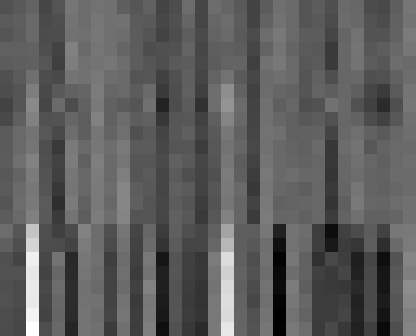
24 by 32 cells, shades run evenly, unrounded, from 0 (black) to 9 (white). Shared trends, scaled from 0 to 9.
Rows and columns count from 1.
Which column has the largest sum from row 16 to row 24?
3
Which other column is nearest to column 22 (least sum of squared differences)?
28
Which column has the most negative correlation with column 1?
26
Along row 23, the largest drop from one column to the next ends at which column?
4
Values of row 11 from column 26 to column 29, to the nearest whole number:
2 4 4 3
